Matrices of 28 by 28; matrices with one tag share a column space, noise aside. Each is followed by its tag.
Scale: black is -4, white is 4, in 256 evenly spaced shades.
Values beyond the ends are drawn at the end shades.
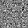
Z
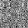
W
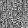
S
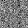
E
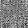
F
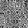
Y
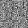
W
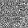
Z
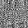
S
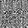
Y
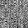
F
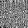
Y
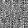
F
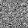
Z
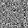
Z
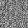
S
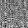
S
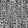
F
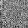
S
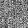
F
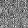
E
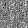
W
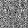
E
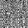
Y
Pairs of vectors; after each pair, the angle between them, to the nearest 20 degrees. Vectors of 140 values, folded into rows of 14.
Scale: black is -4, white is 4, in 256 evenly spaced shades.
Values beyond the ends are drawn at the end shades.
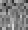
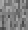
100 degrees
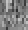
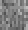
100 degrees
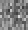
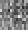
20 degrees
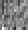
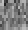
100 degrees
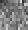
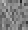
140 degrees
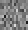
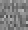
140 degrees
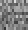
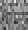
20 degrees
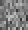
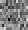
120 degrees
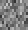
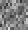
160 degrees
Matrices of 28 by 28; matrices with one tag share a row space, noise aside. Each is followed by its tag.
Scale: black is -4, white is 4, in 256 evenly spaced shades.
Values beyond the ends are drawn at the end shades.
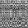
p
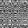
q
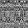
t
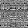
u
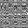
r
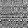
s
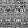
t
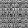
p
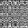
q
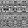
r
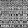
s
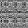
r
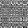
s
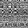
q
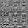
r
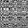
r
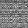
p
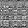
r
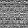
t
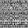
p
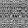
p
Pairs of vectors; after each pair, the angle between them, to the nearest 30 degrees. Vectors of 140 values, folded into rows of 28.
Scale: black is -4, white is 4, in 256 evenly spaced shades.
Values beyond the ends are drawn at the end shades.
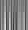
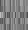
120 degrees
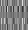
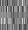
30 degrees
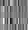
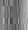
60 degrees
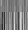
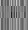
90 degrees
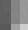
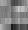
120 degrees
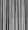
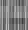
150 degrees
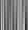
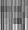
150 degrees
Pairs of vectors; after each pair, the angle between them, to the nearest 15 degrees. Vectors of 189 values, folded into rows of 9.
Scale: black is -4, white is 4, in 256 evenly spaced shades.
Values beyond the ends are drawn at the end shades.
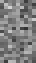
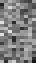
45 degrees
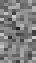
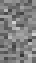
135 degrees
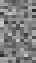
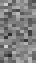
105 degrees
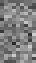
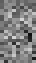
45 degrees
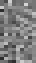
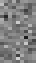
105 degrees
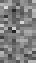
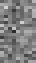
15 degrees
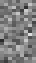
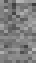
90 degrees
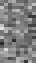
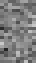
150 degrees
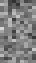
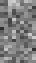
165 degrees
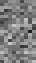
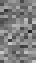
15 degrees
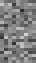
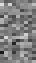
45 degrees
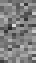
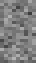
75 degrees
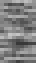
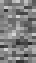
45 degrees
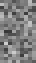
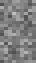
150 degrees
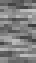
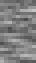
45 degrees
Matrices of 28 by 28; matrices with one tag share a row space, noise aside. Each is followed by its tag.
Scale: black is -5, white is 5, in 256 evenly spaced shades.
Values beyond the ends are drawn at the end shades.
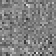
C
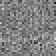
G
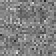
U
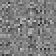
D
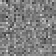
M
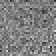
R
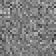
G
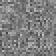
D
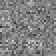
D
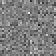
G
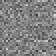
R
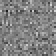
R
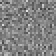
C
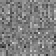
G
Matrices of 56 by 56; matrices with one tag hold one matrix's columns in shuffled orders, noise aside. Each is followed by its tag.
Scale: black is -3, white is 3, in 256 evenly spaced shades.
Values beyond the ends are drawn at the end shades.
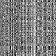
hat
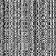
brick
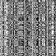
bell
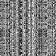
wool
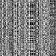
brick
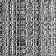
bell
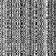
brick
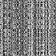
wool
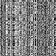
bell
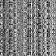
wool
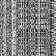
wool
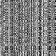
hat
